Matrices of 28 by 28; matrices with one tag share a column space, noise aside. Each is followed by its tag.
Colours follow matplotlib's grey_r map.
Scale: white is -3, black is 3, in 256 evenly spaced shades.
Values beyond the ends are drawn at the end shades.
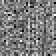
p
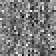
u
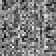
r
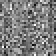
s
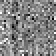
p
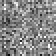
s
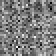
s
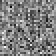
r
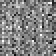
p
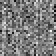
u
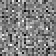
u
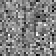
u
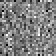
u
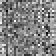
u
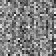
p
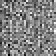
p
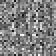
u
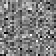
s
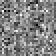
u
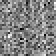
s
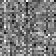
u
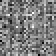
p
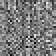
s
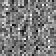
r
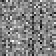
p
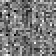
u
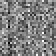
p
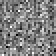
u
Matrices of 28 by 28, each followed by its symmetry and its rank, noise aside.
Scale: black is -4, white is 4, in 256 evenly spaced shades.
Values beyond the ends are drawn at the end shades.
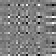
no symmetry, rank one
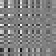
no symmetry, rank one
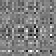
no symmetry, rank two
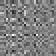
no symmetry, rank three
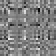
antisymmetric, rank two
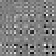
symmetric, rank two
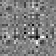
symmetric, rank two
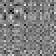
symmetric, rank two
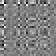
symmetric, rank one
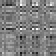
no symmetry, rank one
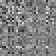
no symmetry, rank three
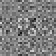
symmetric, rank three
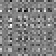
antisymmetric, rank two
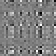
no symmetry, rank one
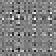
antisymmetric, rank two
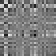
symmetric, rank one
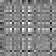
symmetric, rank one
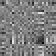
symmetric, rank two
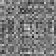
symmetric, rank three
